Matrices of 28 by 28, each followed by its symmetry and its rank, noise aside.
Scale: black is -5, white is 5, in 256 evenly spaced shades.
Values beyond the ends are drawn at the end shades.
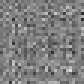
no symmetry, rank four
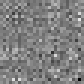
symmetric, rank four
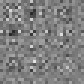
symmetric, rank four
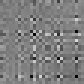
symmetric, rank two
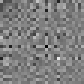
symmetric, rank three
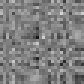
symmetric, rank three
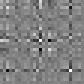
symmetric, rank two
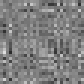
antisymmetric, rank two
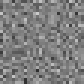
antisymmetric, rank four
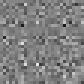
no symmetry, rank four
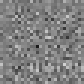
no symmetry, rank four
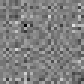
symmetric, rank three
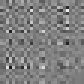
antisymmetric, rank two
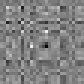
symmetric, rank two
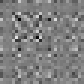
symmetric, rank two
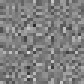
no symmetry, rank four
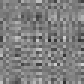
antisymmetric, rank two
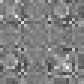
symmetric, rank three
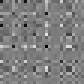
symmetric, rank two
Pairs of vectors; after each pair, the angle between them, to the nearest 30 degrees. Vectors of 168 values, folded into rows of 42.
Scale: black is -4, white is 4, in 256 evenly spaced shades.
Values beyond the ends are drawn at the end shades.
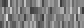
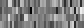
90 degrees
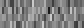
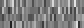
150 degrees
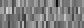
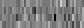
90 degrees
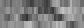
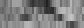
30 degrees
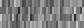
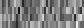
30 degrees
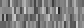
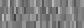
150 degrees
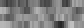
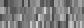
60 degrees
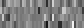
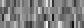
150 degrees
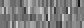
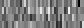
30 degrees
